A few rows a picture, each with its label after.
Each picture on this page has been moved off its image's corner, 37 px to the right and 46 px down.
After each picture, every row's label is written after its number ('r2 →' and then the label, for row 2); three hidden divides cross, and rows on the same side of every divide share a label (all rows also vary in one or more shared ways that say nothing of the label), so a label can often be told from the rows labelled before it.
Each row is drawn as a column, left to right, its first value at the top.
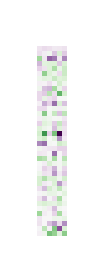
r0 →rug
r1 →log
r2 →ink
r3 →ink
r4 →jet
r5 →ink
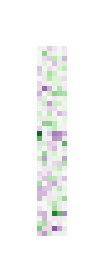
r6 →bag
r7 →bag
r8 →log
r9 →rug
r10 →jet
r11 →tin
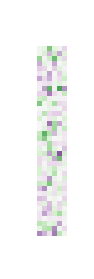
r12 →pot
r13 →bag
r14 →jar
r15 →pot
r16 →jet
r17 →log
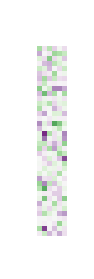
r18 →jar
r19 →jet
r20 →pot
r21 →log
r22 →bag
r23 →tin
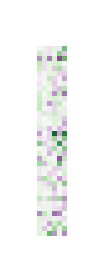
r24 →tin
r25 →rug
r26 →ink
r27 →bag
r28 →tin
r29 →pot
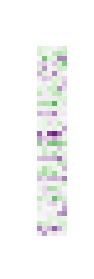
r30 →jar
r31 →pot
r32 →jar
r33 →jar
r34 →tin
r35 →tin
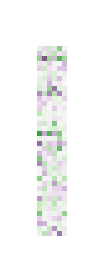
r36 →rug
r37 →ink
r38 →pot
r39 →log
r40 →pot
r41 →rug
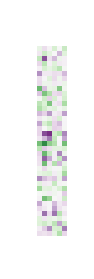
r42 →jar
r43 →tin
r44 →jar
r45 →tin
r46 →jet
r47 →jar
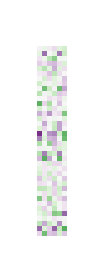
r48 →jar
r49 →jet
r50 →jar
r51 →rug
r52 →jet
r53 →bag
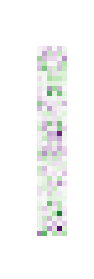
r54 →pot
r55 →ink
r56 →log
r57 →jet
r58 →rug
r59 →ink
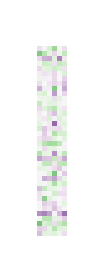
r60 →bag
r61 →tin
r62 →tin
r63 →jar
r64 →tin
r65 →bag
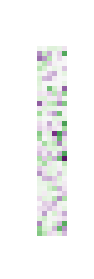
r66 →ink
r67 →tin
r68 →jar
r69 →jar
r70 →log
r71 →bag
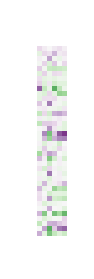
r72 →bag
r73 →jet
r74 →ink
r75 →jet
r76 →jet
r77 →jet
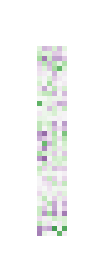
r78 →pot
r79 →tin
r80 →rug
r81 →tin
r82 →ink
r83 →tin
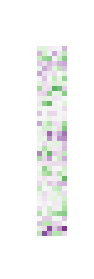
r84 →jet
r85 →pot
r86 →pot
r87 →jet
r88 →jet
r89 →rug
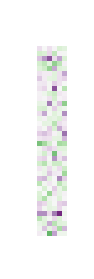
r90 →tin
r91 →tin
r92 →ink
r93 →bag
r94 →tin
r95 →jar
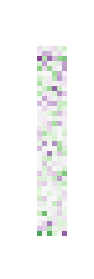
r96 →ink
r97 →rug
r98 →ink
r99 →log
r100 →jar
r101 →pot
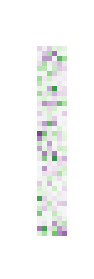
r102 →jet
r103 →ink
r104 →log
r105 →jet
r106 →pot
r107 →pot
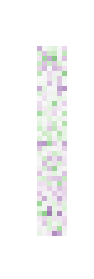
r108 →log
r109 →rug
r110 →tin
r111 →pot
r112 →bag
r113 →log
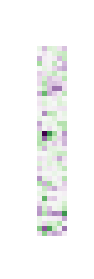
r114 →tin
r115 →jet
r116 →bag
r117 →bag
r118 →bag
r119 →rug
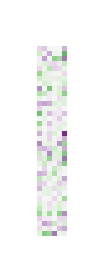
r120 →log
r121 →ink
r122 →jet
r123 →pot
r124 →rug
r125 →tin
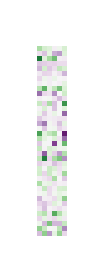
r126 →pot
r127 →jet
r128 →pot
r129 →rug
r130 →jet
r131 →jar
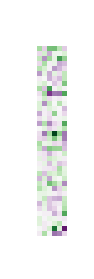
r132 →jar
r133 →ink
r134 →jar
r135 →bag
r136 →pot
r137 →rug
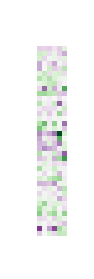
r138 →rug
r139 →log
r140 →jet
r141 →rug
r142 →log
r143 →jet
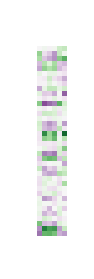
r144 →pot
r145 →ink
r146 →ink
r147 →ink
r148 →pot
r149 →pot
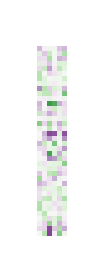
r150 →log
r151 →jet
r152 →pot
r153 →jar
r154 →ink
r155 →ink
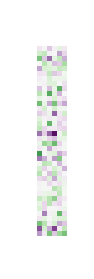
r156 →pot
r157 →tin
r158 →ink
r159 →jar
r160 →jet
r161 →ink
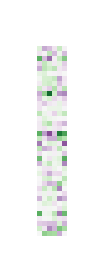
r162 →rug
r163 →ink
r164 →ink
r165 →jet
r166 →bag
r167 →rug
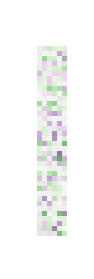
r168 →jar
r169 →rug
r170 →jar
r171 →jar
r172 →jet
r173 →tin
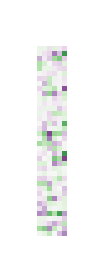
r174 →tin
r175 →tin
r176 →jet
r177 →rug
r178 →rug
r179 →bag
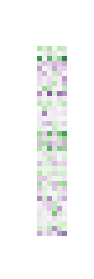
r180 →pot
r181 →jar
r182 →pot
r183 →rug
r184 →pot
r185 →pot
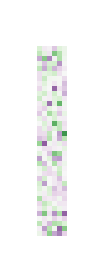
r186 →tin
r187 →rug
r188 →ink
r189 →bag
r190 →pot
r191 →bag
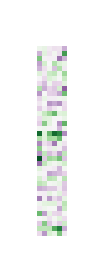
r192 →rug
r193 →bag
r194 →log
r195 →log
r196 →ink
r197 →log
